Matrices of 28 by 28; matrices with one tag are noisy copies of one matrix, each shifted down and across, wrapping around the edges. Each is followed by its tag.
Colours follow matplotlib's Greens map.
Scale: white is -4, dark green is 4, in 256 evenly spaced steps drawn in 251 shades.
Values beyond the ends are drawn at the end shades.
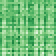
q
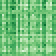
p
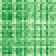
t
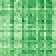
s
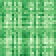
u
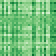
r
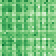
t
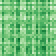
p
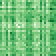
u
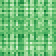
q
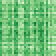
p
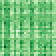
q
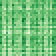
q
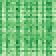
q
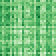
p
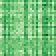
r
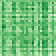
q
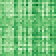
r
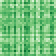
q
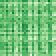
q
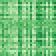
r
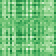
r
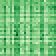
q
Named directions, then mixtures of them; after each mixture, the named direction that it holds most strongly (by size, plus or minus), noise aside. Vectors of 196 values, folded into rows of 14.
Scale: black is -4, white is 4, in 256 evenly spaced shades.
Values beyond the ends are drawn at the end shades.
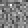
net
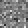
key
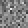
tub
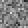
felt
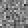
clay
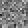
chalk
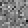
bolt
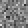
clay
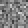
net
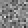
key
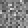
tub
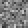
chalk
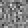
net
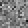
bolt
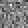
net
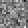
felt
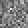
tub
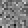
chalk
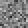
key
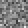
felt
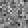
bolt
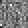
net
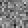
chalk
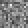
net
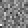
clay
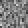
clay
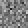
tub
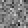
felt
